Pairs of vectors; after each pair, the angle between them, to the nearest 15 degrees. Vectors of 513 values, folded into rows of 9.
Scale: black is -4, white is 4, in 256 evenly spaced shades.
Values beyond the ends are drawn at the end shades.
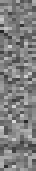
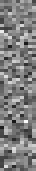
165 degrees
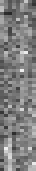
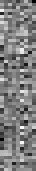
75 degrees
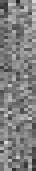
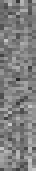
60 degrees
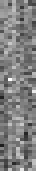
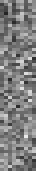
120 degrees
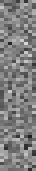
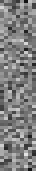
30 degrees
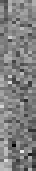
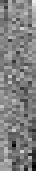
30 degrees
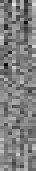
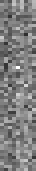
60 degrees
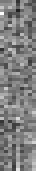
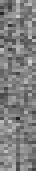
150 degrees
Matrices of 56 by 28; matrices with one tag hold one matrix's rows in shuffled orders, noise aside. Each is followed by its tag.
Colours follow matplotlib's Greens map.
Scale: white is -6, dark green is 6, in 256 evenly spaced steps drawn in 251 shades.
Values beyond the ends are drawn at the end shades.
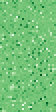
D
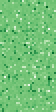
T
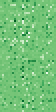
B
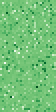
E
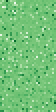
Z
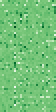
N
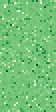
E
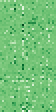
B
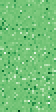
T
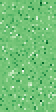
D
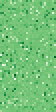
Z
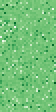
Z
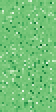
D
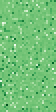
Z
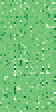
N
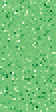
E
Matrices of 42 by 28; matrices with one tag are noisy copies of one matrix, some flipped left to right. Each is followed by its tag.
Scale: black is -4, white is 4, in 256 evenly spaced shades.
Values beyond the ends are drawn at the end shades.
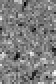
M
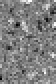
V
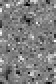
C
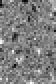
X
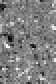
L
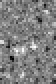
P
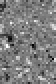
L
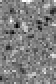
V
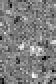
P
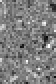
L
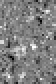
P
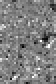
L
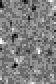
X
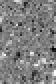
M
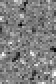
M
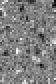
X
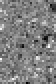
L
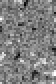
M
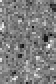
L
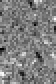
M
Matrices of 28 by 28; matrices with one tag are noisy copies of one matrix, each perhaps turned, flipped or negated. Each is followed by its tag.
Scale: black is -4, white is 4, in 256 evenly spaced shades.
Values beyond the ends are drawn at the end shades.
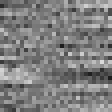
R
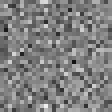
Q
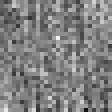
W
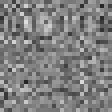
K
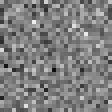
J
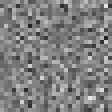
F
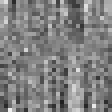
R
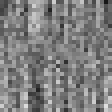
R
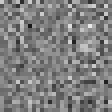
K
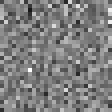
J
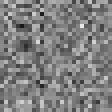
K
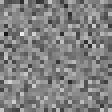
J
